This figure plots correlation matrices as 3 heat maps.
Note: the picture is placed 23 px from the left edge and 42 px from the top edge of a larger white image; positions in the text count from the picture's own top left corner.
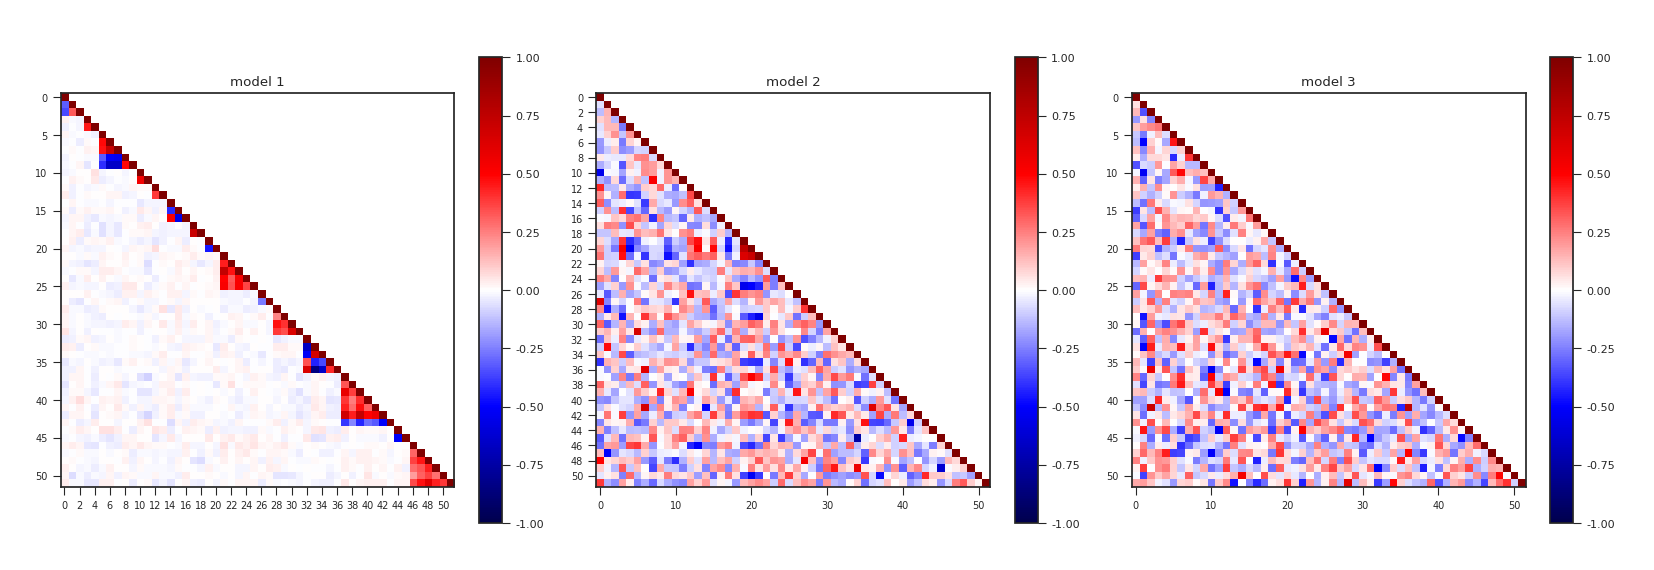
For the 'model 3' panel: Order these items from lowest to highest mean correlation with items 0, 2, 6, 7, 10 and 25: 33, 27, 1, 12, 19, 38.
1, 19, 12, 27, 38, 33
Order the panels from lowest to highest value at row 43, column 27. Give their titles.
model 2, model 3, model 1
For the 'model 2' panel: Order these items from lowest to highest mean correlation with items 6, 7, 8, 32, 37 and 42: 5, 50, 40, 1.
50, 40, 1, 5
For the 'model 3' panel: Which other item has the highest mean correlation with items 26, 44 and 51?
49
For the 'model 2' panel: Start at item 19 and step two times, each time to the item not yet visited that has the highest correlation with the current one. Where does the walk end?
21
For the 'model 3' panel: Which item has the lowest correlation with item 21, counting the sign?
24
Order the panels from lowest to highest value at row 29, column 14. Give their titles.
model 2, model 1, model 3
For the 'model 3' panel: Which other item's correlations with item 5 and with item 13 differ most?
6
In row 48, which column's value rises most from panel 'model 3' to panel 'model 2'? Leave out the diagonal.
27
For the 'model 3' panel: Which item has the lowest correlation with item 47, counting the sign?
10
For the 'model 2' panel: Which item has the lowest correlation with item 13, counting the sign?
46
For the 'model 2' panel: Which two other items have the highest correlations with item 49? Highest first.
34, 31
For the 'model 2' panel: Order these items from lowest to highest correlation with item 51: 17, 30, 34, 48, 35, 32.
35, 32, 17, 34, 30, 48
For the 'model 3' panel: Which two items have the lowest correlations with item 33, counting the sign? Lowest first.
1, 35
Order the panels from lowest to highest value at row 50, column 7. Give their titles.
model 1, model 2, model 3
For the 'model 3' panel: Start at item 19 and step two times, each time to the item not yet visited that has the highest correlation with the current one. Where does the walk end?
41
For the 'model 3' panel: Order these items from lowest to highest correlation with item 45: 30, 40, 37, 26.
30, 26, 37, 40
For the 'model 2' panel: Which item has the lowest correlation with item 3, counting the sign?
29
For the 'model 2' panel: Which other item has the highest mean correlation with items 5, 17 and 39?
31
